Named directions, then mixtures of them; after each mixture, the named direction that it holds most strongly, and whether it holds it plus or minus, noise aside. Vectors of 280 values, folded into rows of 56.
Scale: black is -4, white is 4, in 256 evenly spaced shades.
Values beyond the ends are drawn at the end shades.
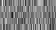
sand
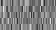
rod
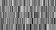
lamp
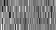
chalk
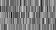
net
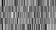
sand, minus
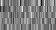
net, plus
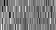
chalk, plus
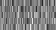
lamp, minus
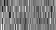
chalk, plus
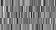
rod, plus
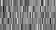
rod, minus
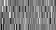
chalk, minus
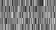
sand, minus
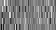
chalk, minus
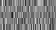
sand, plus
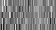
chalk, minus
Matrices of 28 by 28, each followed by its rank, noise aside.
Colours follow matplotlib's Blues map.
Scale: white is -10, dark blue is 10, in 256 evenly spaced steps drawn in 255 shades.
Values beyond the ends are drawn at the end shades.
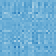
three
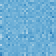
four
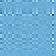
one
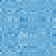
three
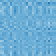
two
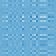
one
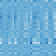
two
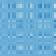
one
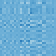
two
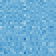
four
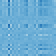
one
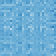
three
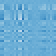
one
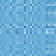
two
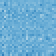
four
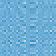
two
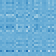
two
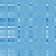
one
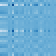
one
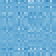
two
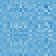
three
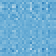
three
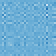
two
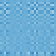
one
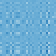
one
